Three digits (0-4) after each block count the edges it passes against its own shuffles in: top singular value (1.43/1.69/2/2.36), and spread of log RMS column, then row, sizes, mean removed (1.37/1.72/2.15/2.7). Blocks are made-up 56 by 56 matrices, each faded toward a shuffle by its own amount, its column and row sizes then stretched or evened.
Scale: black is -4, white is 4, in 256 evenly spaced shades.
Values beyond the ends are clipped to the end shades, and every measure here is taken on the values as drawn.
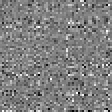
3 2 3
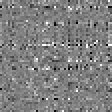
3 3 3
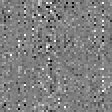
1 3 1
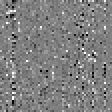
3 3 0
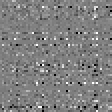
2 2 4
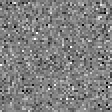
1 1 2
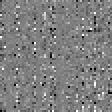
0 4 2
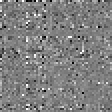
2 2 3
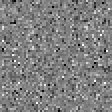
0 1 0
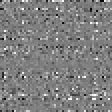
1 2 4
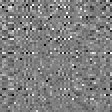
4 1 3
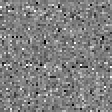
0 0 2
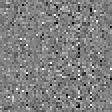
2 2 0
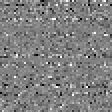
0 1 4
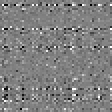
4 2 4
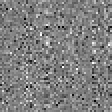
3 2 0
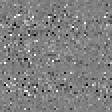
0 1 3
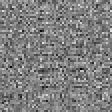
3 1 2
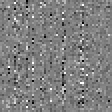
1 4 0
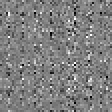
2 4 1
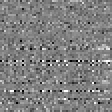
3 0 4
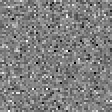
0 0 2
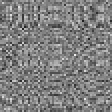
4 1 2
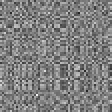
4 2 2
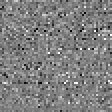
0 0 4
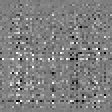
2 3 4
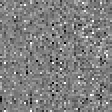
1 3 1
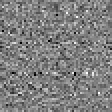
2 0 2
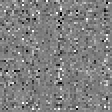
0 3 2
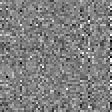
3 3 1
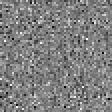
1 2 1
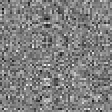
3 1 2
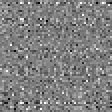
3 0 3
